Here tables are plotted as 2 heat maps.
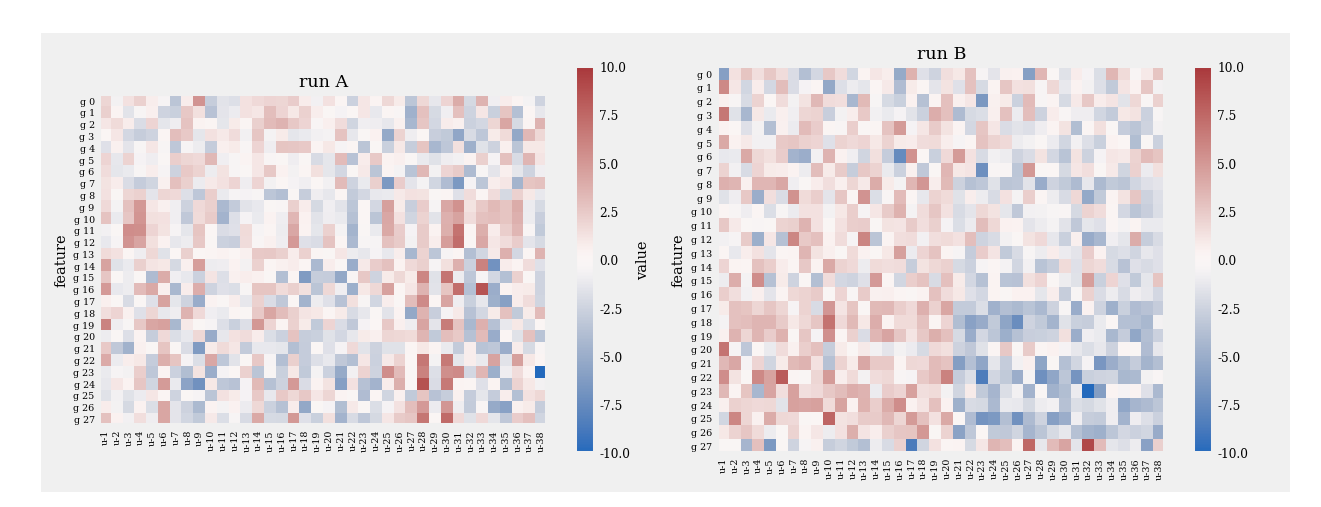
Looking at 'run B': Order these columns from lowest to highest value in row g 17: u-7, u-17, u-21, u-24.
u-24, u-21, u-7, u-17
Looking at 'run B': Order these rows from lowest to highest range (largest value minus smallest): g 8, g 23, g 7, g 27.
g 8, g 7, g 23, g 27
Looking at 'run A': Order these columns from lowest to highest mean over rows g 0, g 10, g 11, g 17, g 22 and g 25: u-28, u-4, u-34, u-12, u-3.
u-12, u-34, u-3, u-4, u-28
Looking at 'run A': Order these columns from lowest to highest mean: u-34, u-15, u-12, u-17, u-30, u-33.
u-34, u-12, u-15, u-33, u-17, u-30
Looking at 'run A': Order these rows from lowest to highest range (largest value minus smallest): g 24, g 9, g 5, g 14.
g 5, g 9, g 14, g 24
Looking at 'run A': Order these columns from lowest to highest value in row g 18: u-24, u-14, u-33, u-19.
u-33, u-24, u-19, u-14
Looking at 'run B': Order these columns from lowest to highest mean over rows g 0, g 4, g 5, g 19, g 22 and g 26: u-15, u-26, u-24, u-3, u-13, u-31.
u-31, u-26, u-24, u-13, u-3, u-15
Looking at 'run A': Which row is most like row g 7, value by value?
g 3
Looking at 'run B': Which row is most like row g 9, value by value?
g 12
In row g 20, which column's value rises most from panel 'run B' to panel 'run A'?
u-37
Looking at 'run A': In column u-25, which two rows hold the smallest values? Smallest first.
g 7, g 3
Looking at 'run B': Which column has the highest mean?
u-20
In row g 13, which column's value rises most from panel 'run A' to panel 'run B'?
u-32
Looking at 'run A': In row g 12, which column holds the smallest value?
u-22
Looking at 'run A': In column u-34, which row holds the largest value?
g 22
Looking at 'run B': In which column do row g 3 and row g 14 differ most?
u-10
